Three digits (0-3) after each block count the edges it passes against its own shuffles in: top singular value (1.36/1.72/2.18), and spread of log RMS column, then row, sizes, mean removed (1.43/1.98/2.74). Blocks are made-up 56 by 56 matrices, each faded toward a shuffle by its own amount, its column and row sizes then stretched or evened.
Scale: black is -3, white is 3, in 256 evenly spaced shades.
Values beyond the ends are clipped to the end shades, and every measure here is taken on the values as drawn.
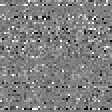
0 0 3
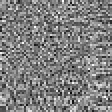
2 0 0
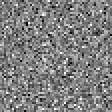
1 0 0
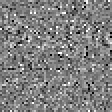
0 0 1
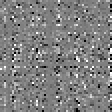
2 3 2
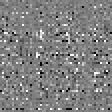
0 2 3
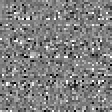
0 1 3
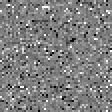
1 0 0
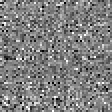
2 1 2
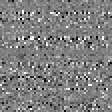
2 0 3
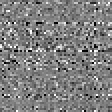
2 1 3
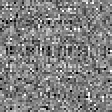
2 1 1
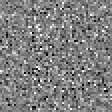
0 1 1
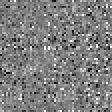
0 2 2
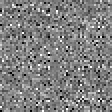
2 1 1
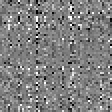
2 3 2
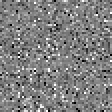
1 1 1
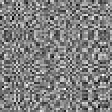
3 1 1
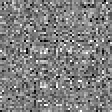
2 1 1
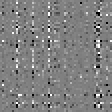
3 3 2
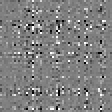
1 3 3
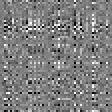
3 3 3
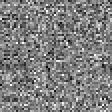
2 0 0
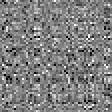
3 2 1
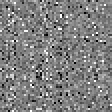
2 1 0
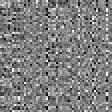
3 3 0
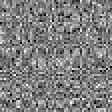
3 0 0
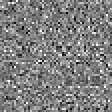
2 0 1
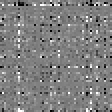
2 3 3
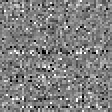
2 1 2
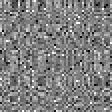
3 0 0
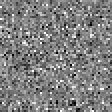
1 0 1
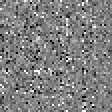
0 2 1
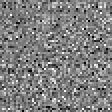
2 0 1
